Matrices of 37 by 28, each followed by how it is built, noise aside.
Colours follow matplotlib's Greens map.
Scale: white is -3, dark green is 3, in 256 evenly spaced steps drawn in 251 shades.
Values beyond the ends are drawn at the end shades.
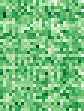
blocks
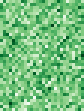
Hankel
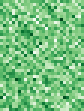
Toeplitz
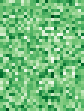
low rank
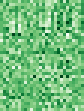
low rank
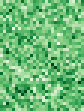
Toeplitz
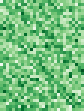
Toeplitz
